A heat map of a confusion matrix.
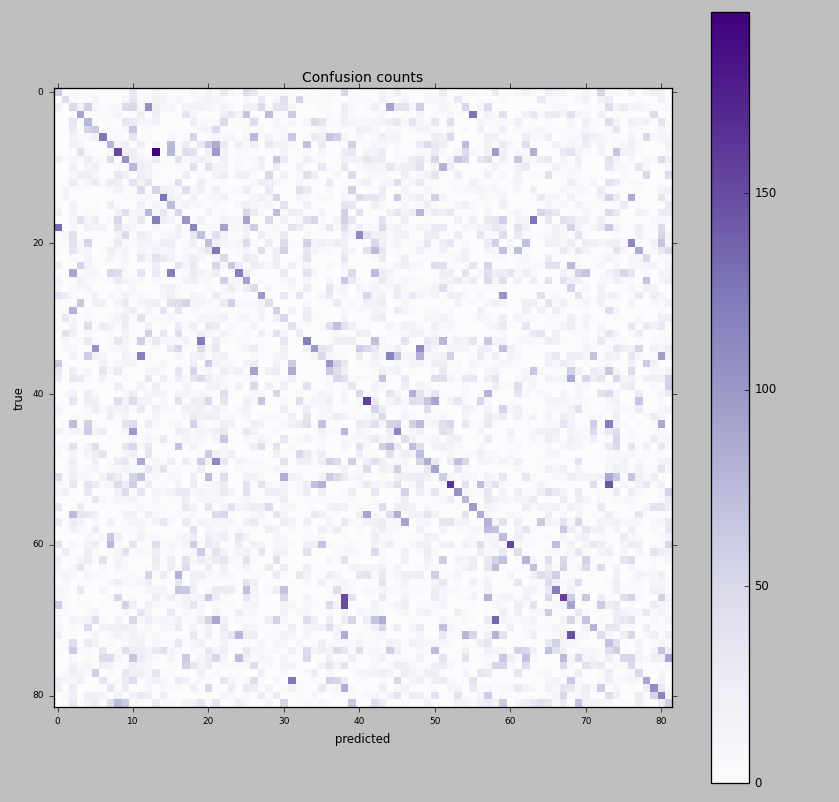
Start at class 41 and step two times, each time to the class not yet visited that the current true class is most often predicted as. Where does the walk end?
45
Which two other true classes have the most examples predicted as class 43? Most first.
70, 38
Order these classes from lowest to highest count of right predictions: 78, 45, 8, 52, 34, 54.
54, 78, 34, 45, 8, 52
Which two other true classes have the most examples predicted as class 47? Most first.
40, 44
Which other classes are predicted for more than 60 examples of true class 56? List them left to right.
2, 41, 45
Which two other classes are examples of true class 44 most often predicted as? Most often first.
73, 80
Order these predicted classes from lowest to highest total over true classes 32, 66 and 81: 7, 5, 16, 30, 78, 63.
78, 5, 7, 63, 16, 30
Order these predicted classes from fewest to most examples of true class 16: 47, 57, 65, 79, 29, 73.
79, 57, 47, 65, 73, 29
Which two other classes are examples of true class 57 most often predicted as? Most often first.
46, 64
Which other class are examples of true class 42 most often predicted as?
59
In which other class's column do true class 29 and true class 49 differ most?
21
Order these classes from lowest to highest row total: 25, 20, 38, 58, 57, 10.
58, 10, 25, 57, 38, 20
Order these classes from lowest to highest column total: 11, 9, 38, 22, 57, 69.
69, 11, 9, 22, 57, 38
